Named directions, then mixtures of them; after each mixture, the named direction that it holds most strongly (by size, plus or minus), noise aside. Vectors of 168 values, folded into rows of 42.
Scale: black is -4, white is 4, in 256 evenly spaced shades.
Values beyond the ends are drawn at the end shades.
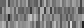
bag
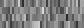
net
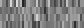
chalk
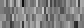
net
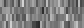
net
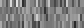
chalk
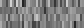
chalk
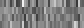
chalk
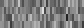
net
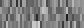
chalk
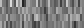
chalk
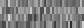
bag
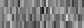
net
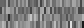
bag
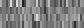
chalk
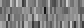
chalk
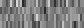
chalk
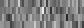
net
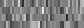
net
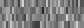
net
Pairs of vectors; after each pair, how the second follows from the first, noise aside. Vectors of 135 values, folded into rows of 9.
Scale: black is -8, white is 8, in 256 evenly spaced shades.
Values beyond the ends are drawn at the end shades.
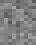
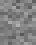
sign-scrambled.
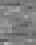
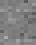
reversed, negated, partly zeroed.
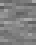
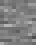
reversed.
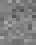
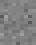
reversed, negated, partly zeroed.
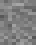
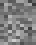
wrapped around, scaled up.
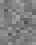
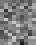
wrapped around, scaled up.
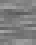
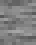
reversed, negated.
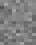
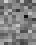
wrapped around, scaled up.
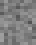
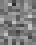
wrapped around, negated, scaled up.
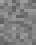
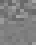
negated, partly zeroed.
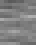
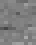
reversed, negated, partly zeroed.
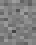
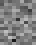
wrapped around, scaled up.
